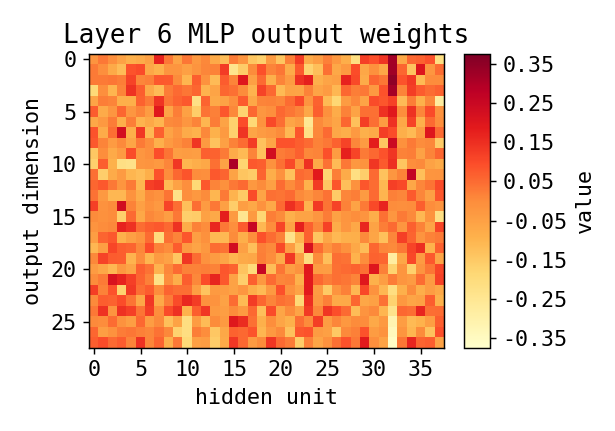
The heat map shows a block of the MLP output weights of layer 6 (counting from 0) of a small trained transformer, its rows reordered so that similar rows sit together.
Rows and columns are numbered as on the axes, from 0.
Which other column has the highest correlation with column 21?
30
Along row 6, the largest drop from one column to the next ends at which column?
17
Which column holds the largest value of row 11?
34
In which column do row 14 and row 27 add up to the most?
3
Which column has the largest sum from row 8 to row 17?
32
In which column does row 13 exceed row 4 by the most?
37
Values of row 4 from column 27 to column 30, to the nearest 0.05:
-0.05 0 -0.05 0.1
